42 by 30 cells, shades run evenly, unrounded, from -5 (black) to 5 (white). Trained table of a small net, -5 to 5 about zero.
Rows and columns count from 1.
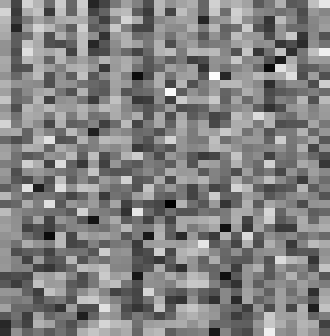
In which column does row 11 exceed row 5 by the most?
30
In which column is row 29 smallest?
21
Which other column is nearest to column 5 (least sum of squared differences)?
16
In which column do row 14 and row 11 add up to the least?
25
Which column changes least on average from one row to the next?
2
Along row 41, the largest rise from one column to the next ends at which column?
4
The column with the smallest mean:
13
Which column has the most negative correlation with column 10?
1
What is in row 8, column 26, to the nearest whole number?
-4
